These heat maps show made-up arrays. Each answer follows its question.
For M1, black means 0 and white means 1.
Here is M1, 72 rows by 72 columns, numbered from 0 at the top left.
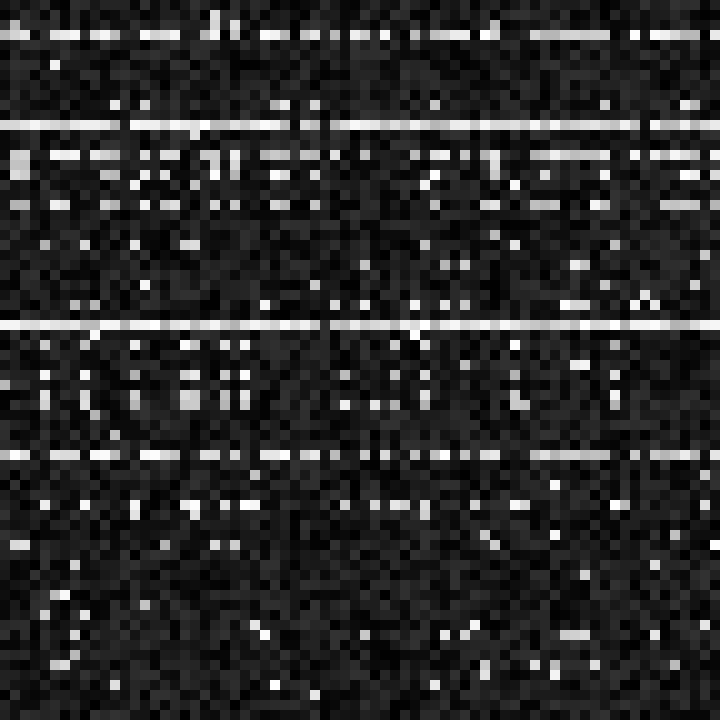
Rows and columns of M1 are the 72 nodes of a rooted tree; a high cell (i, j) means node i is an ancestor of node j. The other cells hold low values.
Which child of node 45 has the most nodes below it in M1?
15
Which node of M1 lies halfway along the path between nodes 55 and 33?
66
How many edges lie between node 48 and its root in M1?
9
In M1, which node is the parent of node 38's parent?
3
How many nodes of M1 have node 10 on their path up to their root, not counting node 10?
9
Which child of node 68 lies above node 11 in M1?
43
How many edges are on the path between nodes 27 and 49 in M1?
8
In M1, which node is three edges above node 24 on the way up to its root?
37
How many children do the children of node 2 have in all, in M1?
2
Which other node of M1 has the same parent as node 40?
62
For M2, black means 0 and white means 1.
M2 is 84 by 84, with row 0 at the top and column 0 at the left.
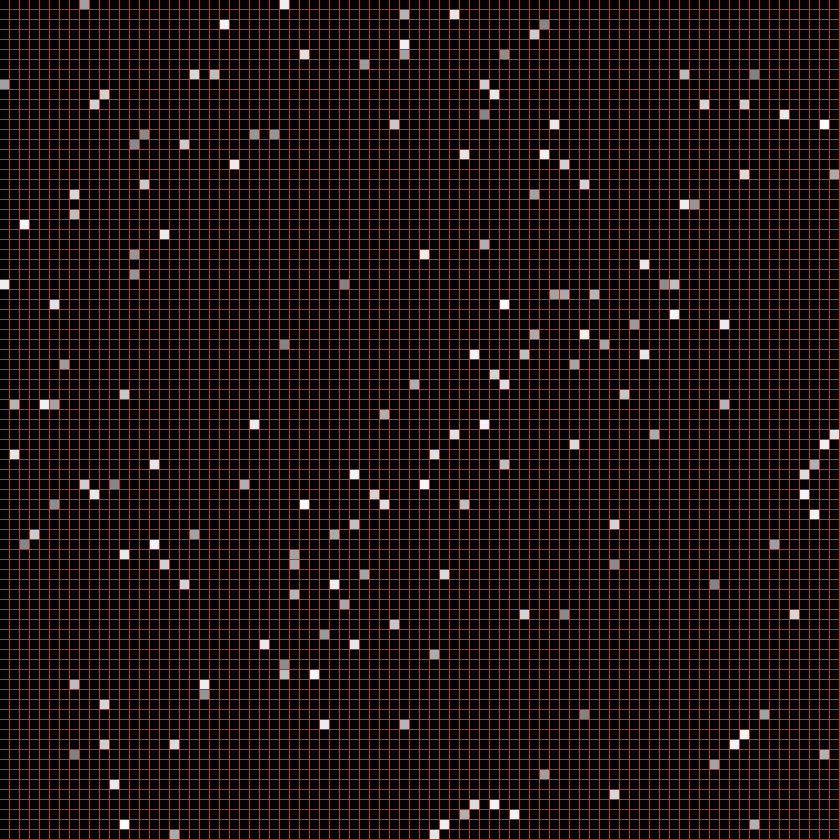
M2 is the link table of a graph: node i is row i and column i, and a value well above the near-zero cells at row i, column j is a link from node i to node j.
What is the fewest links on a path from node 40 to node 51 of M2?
5
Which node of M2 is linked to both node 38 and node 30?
node 50
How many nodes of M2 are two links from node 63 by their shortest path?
1
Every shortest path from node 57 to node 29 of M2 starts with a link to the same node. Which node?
node 44
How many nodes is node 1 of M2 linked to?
2
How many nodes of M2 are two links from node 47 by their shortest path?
3
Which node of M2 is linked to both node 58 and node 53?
node 33
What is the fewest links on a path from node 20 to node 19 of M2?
3
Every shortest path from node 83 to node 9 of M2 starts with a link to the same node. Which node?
node 17
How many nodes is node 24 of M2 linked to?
1
